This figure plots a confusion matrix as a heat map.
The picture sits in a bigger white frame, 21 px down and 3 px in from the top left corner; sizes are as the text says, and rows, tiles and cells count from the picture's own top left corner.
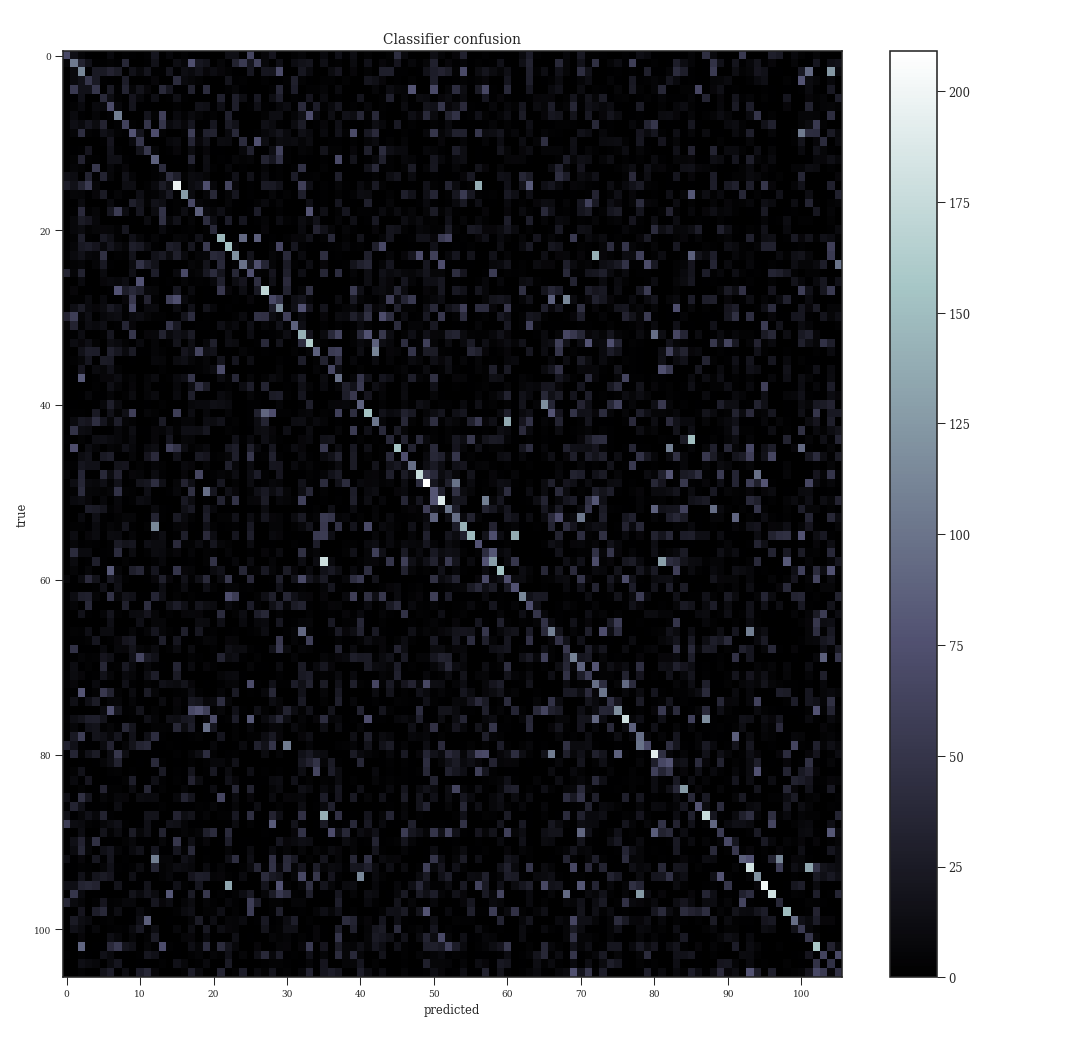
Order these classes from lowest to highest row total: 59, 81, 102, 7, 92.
81, 7, 92, 59, 102
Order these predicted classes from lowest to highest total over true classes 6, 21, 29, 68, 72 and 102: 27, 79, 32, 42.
27, 79, 42, 32
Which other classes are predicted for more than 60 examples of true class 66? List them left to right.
32, 73, 93
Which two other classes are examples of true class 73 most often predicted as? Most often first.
2, 5
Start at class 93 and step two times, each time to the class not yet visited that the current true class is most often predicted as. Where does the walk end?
51
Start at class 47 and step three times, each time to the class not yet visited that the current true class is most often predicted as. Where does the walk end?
13
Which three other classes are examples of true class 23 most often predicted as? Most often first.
72, 85, 48
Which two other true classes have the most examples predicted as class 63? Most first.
15, 31
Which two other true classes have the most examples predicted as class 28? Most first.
88, 41
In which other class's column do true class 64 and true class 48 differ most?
94
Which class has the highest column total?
50
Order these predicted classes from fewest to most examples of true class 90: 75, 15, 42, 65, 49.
49, 65, 75, 42, 15
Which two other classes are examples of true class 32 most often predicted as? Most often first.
80, 41
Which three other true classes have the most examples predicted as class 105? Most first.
24, 103, 69
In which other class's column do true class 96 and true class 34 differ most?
78
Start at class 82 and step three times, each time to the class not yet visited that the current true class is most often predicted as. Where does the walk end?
65
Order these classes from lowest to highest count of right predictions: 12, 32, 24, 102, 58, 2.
12, 24, 2, 58, 32, 102
